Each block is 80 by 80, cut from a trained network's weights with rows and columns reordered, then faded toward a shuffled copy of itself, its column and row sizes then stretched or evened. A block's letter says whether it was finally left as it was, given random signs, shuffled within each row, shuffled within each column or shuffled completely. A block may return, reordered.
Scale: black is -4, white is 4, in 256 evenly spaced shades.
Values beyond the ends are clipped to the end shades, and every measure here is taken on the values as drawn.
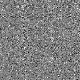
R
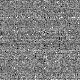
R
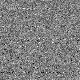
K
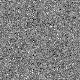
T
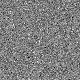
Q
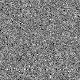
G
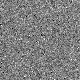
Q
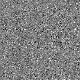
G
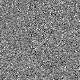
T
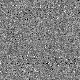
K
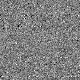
K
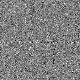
G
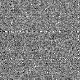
R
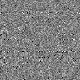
R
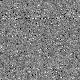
K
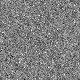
Q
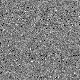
K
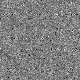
K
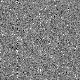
T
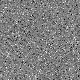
Q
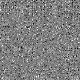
R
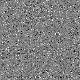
G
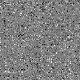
R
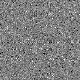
R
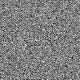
K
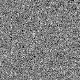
T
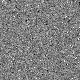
Q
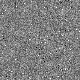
T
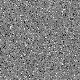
T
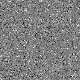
K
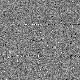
G
